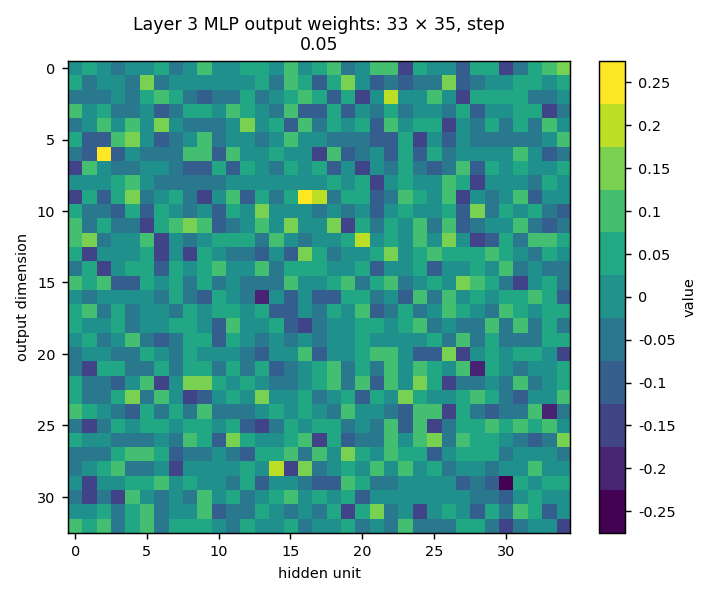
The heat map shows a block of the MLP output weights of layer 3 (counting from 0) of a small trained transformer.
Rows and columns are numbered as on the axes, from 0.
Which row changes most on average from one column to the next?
9
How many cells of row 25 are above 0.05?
5
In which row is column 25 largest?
26
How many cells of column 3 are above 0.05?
2
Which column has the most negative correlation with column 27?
31
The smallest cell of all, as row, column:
29, 30
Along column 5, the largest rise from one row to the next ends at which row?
12
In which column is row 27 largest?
19
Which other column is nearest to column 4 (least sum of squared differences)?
23
